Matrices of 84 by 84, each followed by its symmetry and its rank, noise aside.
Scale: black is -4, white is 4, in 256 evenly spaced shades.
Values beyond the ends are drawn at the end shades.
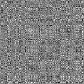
symmetric, rank five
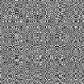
no symmetry, rank four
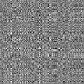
no symmetry, rank six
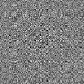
symmetric, rank six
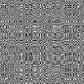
no symmetry, rank five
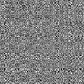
no symmetry, rank six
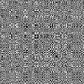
symmetric, rank five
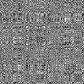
symmetric, rank five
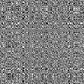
antisymmetric, rank six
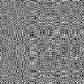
no symmetry, rank four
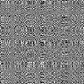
no symmetry, rank four
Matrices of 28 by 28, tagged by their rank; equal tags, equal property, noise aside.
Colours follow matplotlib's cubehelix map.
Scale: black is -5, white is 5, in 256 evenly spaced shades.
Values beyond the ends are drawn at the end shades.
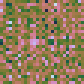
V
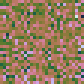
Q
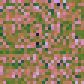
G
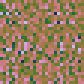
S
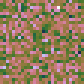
Q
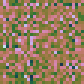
V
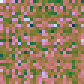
Q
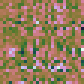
S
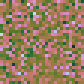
G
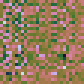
S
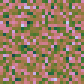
V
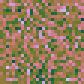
V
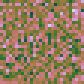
G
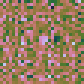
Q
